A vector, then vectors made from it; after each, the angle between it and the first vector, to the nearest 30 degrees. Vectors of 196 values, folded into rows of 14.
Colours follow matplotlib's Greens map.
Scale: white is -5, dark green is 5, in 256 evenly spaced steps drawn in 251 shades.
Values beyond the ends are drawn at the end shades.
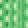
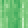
90 degrees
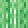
90 degrees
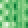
150 degrees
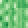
30 degrees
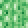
30 degrees
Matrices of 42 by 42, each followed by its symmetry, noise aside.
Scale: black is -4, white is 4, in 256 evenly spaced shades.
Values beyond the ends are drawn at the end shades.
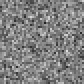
symmetric across the other diagonal.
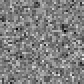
same after a half turn.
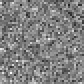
symmetric across the other diagonal.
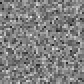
same after a half turn.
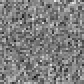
same after a half turn.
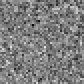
symmetric across the other diagonal.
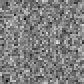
mirrored top to bottom.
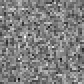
same after a half turn.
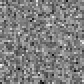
antisymmetric.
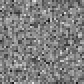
mirrored top to bottom.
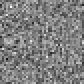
mirrored top to bottom.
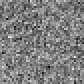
no symmetry.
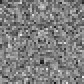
mirrored left to right.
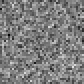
no symmetry.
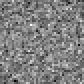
same after a half turn.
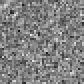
symmetric.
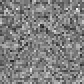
mirrored left to right.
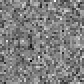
mirrored top to bottom.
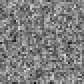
same after a half turn.
